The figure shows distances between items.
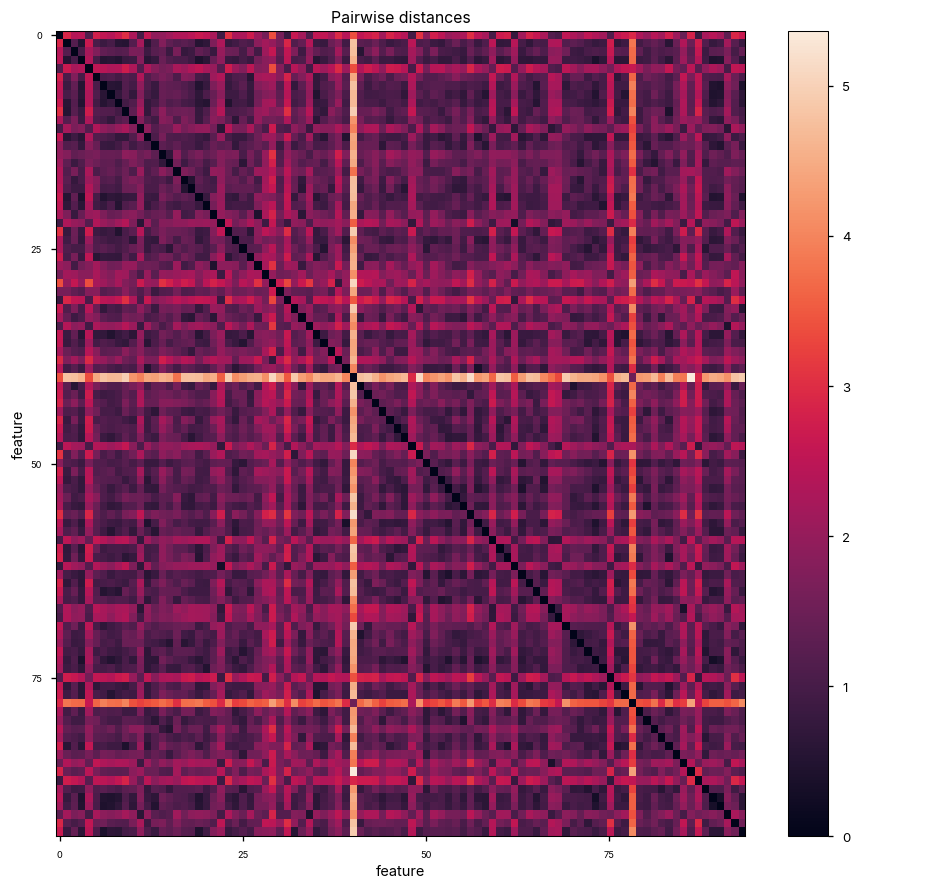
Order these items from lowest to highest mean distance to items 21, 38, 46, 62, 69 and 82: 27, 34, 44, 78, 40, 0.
44, 27, 34, 0, 78, 40
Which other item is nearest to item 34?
91
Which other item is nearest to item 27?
21
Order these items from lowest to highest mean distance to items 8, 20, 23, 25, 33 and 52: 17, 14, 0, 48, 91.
17, 14, 91, 48, 0
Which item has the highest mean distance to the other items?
40
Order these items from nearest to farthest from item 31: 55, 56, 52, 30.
30, 55, 52, 56
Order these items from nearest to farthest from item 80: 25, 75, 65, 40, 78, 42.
25, 65, 42, 75, 78, 40
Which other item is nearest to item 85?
67
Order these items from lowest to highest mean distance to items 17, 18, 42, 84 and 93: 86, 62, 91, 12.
12, 86, 91, 62
